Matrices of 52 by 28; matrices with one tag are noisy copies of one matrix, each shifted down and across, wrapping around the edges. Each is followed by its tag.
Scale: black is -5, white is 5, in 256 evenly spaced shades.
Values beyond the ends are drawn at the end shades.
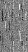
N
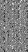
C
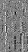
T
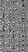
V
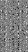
C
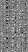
V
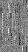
N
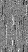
N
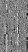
T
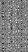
V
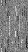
N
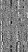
T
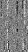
T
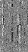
T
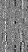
T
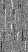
N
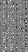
V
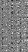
V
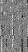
T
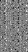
C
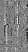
T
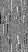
N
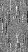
N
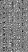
V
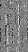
T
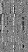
T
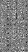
V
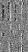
T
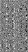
C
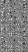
V
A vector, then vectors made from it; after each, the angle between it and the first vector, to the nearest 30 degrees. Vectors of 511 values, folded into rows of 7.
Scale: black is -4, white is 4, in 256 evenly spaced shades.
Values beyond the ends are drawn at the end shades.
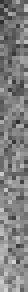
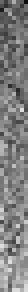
60 degrees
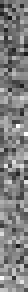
60 degrees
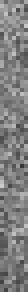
120 degrees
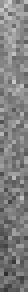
150 degrees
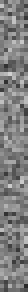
90 degrees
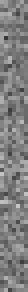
90 degrees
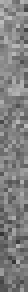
150 degrees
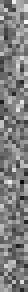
60 degrees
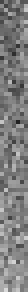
30 degrees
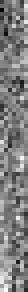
60 degrees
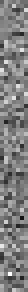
90 degrees
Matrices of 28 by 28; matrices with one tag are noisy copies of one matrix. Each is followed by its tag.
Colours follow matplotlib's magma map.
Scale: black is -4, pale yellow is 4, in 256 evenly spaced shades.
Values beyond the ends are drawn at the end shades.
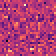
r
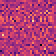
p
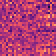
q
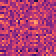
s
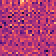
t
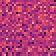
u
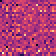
u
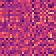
p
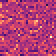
s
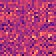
p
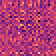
t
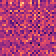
t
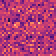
r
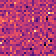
p
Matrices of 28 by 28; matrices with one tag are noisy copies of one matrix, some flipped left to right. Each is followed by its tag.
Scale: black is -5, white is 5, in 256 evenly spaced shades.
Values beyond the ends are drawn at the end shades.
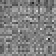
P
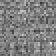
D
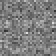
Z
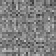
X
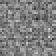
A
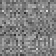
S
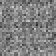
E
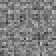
A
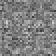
Z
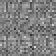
S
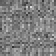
X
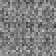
E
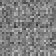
E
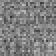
D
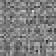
D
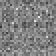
E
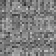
X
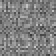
S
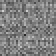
S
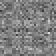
Z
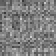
X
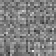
D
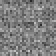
E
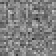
A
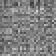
P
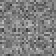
Z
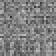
D
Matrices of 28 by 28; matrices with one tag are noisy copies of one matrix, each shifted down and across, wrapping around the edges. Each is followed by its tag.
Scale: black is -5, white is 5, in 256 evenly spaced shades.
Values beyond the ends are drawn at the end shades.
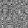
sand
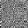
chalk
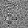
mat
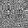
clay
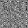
sand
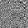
chalk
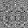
sand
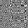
chalk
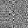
chalk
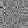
chalk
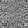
mat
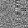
mat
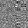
mat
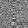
mat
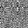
clay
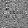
mat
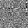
clay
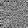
mat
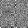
chalk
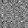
sand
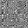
clay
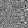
chalk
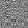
mat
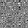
clay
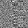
mat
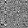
chalk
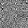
chalk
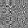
chalk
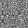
clay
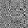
chalk
